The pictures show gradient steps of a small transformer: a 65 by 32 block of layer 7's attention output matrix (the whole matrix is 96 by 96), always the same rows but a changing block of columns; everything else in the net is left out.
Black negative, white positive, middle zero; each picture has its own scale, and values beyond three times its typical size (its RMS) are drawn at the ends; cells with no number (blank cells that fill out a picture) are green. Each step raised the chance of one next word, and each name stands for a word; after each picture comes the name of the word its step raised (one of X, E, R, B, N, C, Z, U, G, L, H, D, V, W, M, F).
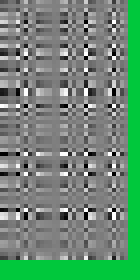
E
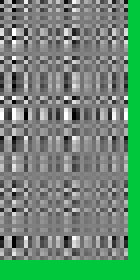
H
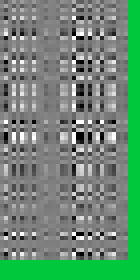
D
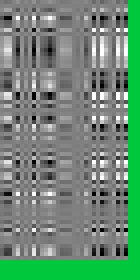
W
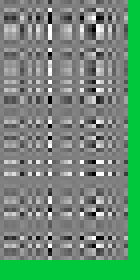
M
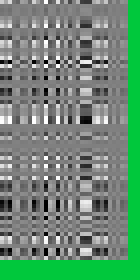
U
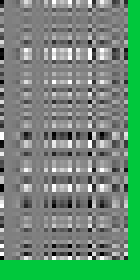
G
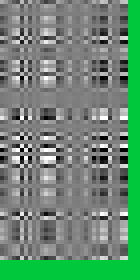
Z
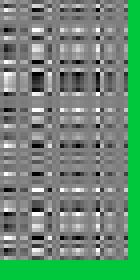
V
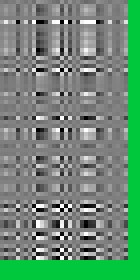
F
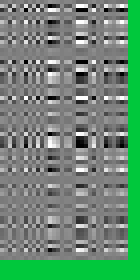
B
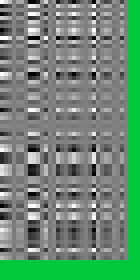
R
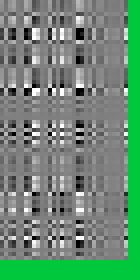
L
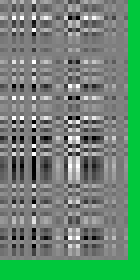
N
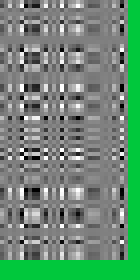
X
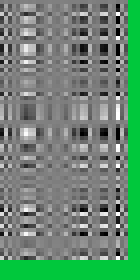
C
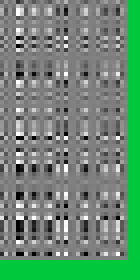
R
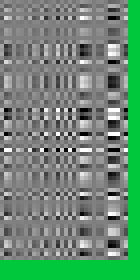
Z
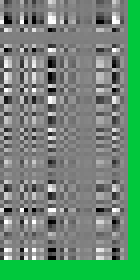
F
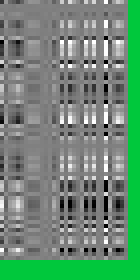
U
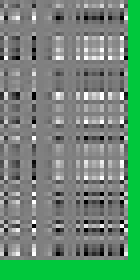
W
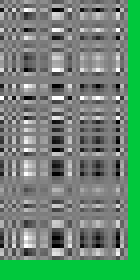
N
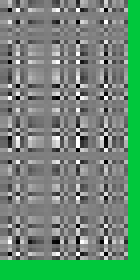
B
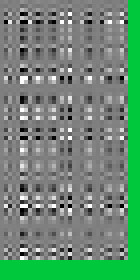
F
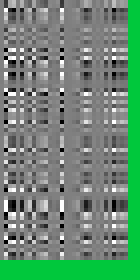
V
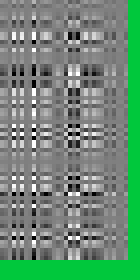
L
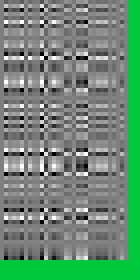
E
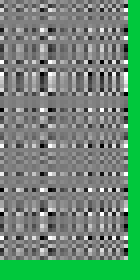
V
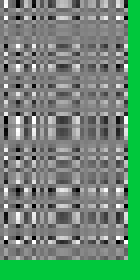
X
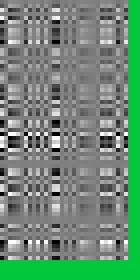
B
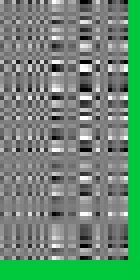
X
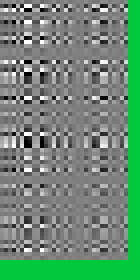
B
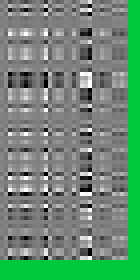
L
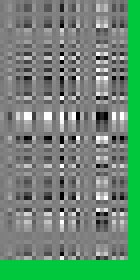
H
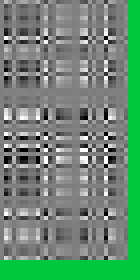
Z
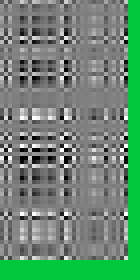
Z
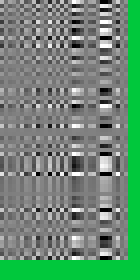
E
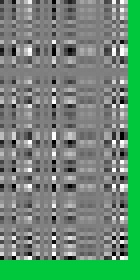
G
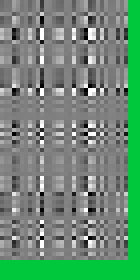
L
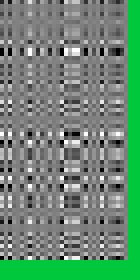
G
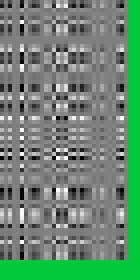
X
